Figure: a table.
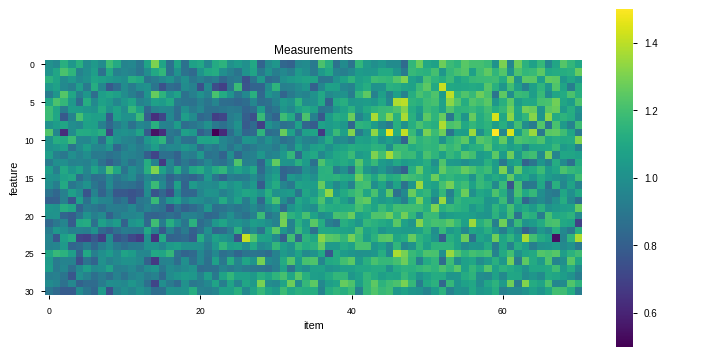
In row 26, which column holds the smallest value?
14
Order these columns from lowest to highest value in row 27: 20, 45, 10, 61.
20, 10, 45, 61
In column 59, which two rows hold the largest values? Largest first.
9, 7
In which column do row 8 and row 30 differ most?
28
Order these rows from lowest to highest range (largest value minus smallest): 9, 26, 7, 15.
15, 26, 7, 9
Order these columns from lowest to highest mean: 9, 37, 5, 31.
9, 5, 31, 37
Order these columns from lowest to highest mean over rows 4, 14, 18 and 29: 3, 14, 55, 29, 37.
3, 29, 37, 14, 55
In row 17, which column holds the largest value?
37
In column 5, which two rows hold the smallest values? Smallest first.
23, 17
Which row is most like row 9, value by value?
7
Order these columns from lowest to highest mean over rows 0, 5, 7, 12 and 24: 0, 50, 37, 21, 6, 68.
21, 6, 37, 0, 68, 50
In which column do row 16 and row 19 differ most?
61
